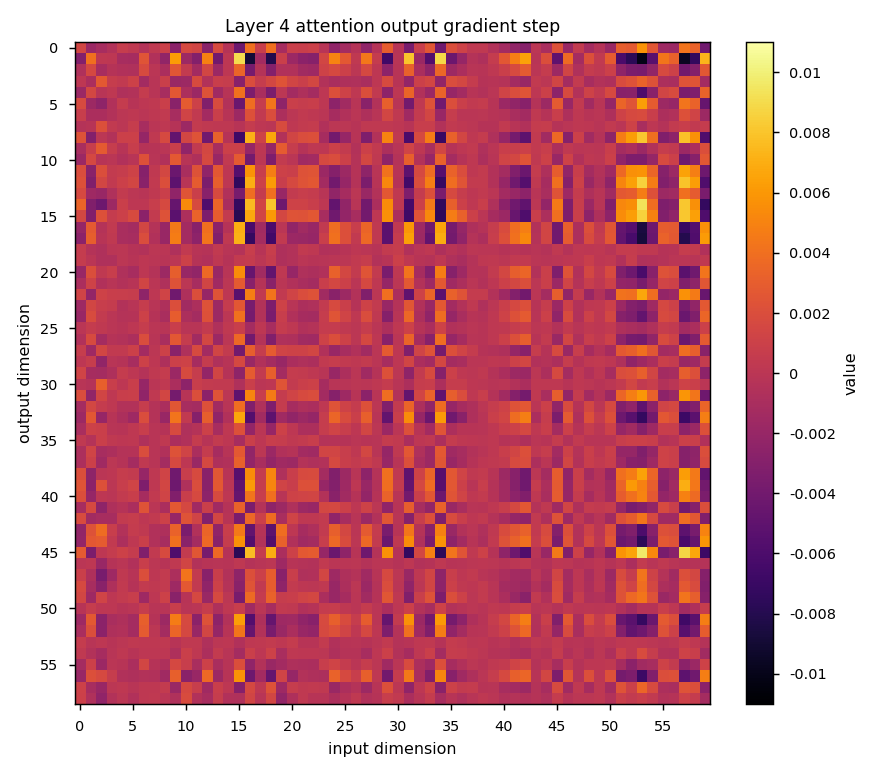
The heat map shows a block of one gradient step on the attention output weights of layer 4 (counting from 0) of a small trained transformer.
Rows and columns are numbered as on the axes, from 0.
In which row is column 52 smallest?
1
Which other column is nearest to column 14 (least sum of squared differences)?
28
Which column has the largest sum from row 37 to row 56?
10
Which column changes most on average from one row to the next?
53
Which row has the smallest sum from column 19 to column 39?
14
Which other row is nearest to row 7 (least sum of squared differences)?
30
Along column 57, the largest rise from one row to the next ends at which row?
45
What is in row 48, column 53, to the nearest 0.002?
0.004
